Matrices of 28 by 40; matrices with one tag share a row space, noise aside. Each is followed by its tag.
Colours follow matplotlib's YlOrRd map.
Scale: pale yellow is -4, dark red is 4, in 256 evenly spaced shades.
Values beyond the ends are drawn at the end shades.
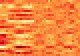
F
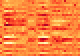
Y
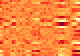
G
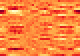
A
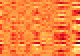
G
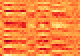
Y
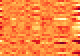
G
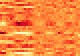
F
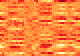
A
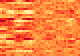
F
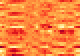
A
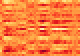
Y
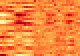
F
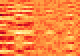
F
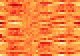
A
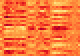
Y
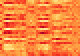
Y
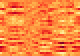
A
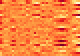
G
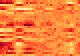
F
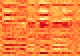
Y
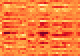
Y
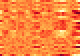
G
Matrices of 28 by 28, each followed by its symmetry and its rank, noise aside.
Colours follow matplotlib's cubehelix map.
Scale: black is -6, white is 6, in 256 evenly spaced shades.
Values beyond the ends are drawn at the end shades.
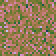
no symmetry, rank seven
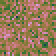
symmetric, rank seven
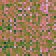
antisymmetric, rank six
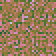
antisymmetric, rank eight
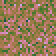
no symmetry, rank eight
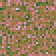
antisymmetric, rank eight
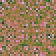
antisymmetric, rank six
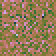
no symmetry, rank eight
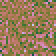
no symmetry, rank six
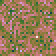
symmetric, rank six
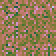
no symmetry, rank eight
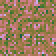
symmetric, rank six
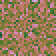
antisymmetric, rank eight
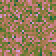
antisymmetric, rank eight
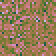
no symmetry, rank six
